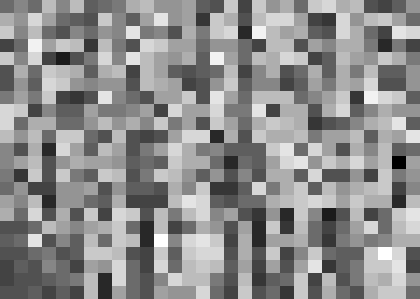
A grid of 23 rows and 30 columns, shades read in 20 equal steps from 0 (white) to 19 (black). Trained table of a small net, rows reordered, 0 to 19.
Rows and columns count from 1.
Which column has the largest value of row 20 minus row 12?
21
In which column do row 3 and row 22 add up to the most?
23
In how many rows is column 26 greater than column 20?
14
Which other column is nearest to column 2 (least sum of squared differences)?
25
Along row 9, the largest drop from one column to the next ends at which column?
13
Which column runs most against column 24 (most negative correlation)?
12
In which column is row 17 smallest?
30
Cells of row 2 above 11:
7
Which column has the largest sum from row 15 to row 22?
11
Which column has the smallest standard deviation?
9
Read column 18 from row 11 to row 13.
13 12 11
